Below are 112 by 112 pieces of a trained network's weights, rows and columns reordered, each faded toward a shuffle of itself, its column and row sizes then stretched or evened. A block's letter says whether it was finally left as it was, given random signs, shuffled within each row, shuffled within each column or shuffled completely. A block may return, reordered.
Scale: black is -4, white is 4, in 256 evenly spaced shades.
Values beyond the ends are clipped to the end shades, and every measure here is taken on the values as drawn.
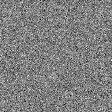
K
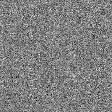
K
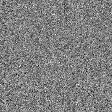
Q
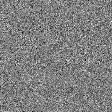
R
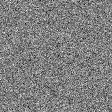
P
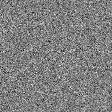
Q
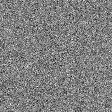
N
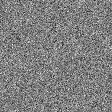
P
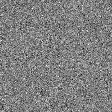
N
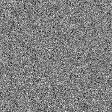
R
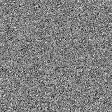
Q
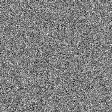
R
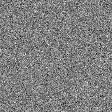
R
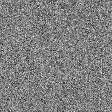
Q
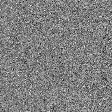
N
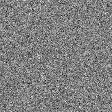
N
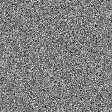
N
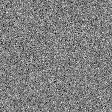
P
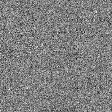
K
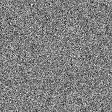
Q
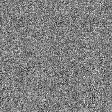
K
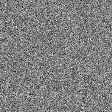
R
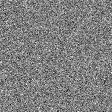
P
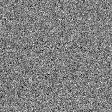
Q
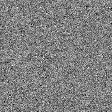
R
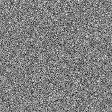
N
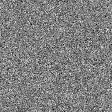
Q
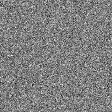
R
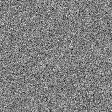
P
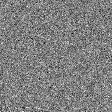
Q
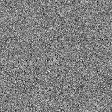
K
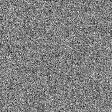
N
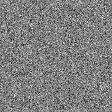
R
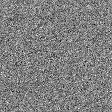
Q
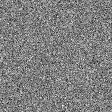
P
